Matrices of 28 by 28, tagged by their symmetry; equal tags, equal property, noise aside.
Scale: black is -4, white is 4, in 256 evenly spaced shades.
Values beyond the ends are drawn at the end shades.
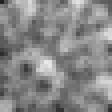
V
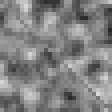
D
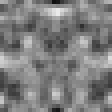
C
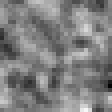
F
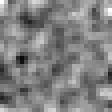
D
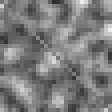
V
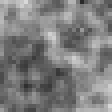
V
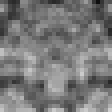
C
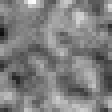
F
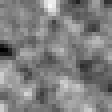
F
